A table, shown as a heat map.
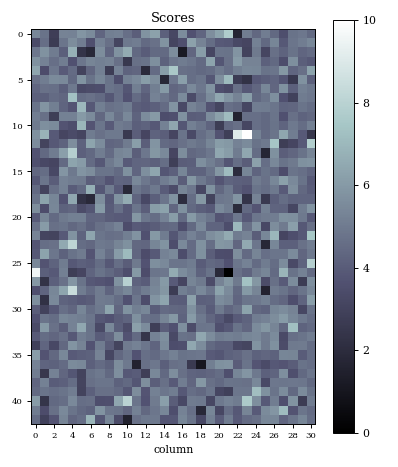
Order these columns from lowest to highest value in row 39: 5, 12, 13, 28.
5, 12, 28, 13
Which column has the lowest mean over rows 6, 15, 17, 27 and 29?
1
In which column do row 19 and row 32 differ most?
28
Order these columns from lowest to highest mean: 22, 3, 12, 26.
12, 22, 3, 26
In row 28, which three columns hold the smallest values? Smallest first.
25, 15, 0
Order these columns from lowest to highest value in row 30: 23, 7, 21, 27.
21, 7, 27, 23
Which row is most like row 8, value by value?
10
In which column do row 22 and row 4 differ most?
15
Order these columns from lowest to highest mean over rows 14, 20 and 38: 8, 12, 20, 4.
20, 8, 12, 4
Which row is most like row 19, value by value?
29
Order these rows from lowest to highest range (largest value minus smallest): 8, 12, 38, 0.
38, 8, 12, 0
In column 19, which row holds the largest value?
3
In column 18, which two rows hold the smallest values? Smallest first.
36, 41
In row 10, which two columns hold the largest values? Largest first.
5, 15
